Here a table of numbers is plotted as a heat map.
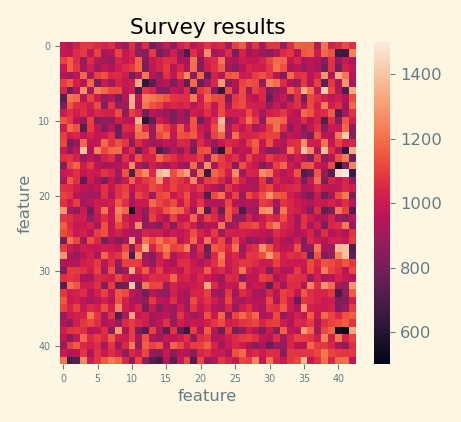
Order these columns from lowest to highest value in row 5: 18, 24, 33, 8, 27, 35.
18, 24, 33, 8, 35, 27
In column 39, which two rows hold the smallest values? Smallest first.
17, 22
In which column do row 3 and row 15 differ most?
40
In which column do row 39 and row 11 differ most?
3
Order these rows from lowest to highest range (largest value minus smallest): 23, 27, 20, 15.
23, 15, 20, 27
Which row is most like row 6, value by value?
14
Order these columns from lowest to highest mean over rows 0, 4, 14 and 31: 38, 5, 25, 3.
25, 5, 3, 38
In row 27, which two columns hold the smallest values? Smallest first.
42, 21
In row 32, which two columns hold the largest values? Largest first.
10, 21
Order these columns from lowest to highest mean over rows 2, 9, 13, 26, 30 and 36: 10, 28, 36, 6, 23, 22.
6, 22, 28, 36, 23, 10
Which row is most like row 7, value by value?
26
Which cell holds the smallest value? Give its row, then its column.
38, 41
